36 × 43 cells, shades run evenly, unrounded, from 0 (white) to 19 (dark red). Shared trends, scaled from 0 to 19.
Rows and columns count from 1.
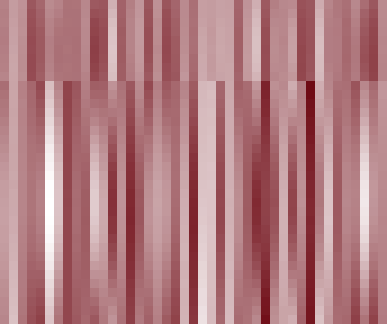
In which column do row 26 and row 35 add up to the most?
35
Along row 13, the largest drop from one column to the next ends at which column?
36
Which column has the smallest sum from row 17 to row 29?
6
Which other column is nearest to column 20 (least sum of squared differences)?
4
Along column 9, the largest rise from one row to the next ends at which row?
10
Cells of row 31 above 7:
34
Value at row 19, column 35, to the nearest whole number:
17
